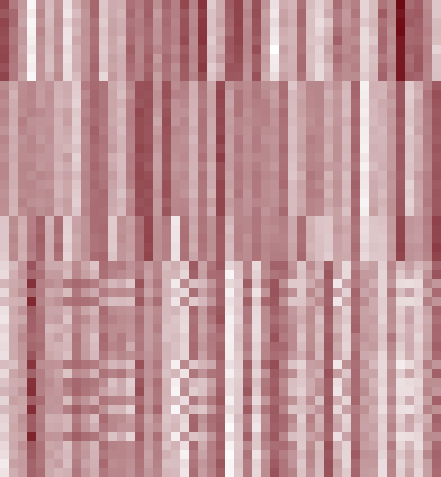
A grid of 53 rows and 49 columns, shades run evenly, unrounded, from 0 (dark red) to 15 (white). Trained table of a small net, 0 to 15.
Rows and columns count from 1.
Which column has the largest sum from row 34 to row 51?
26
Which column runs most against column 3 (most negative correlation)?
7
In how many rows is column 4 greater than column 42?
9
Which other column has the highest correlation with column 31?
4
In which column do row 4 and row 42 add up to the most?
8
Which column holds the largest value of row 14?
41
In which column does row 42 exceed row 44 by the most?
21
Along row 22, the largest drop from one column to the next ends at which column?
25
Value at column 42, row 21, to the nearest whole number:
10
